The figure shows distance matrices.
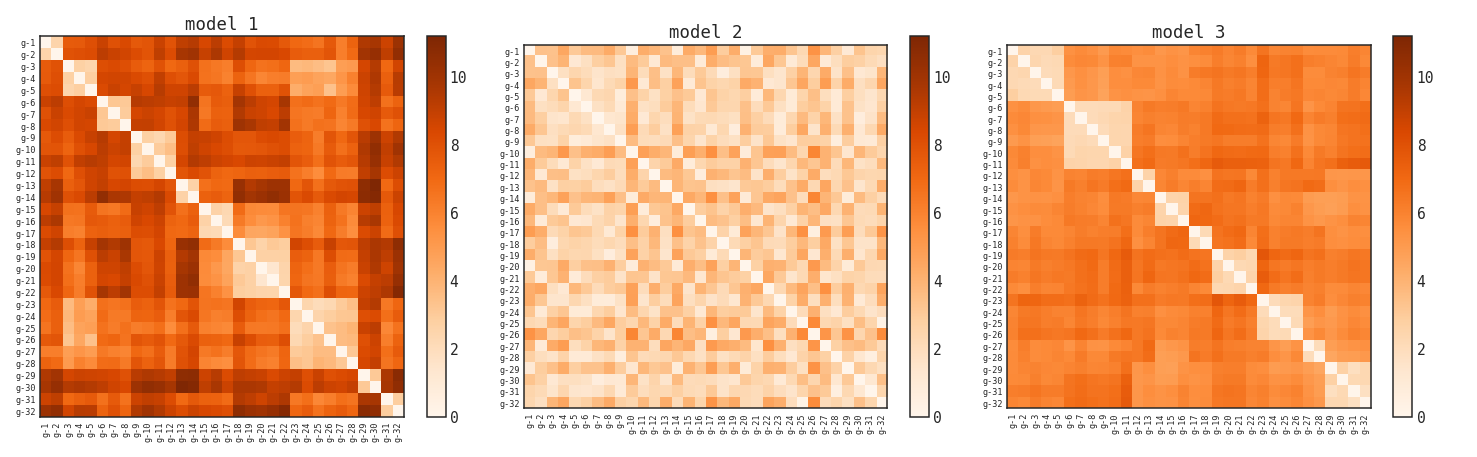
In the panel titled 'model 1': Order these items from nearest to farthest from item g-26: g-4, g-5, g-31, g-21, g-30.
g-5, g-4, g-31, g-21, g-30
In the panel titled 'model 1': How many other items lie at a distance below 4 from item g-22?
4
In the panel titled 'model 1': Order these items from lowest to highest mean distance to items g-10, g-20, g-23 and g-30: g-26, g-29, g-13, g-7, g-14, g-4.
g-26, g-4, g-29, g-7, g-13, g-14
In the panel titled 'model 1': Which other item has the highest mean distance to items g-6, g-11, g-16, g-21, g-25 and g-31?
g-30
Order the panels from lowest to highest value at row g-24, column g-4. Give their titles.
model 2, model 1, model 3
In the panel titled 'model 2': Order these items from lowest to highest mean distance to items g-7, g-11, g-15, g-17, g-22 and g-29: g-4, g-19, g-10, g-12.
g-4, g-19, g-12, g-10
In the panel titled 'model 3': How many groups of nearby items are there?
9
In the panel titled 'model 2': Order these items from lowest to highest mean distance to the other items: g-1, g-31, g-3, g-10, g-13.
g-31, g-3, g-13, g-1, g-10
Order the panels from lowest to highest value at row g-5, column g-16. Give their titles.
model 2, model 3, model 1
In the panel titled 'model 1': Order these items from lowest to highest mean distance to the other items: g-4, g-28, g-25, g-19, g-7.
g-25, g-28, g-4, g-19, g-7
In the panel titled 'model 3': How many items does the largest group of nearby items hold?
6
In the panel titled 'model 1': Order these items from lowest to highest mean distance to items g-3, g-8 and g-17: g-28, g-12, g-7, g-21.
g-28, g-7, g-21, g-12
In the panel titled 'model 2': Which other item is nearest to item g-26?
g-17
